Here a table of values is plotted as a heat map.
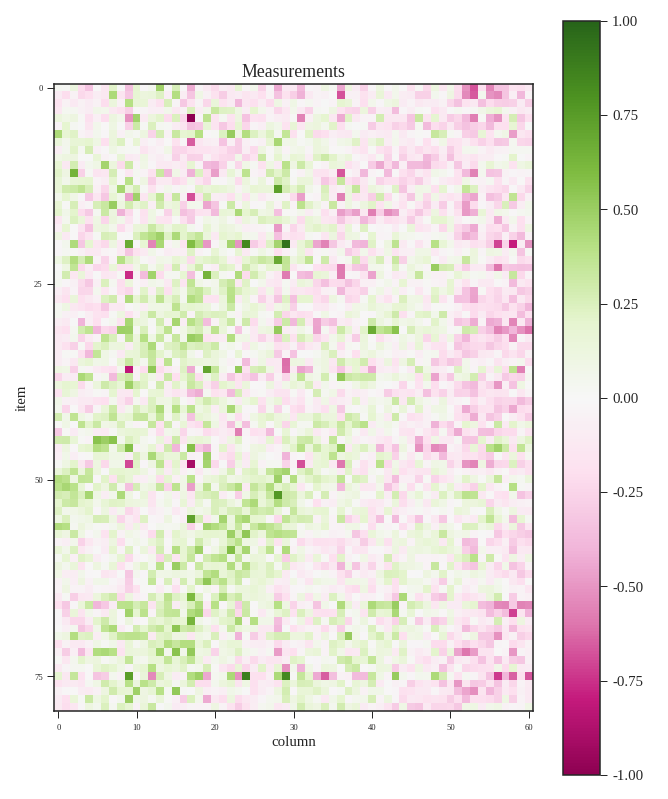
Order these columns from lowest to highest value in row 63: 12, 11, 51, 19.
11, 51, 12, 19
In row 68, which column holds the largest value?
17
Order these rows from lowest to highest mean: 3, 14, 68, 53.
14, 3, 68, 53
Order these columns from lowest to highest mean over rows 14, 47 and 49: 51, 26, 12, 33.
51, 26, 33, 12
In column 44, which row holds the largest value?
65
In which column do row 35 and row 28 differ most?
29
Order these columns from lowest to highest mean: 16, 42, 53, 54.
53, 54, 42, 16
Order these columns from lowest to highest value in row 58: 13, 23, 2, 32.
32, 2, 13, 23
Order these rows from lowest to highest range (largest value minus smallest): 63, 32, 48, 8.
8, 63, 32, 48
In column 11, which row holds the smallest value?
24
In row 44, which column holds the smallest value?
23
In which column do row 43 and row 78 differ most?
19
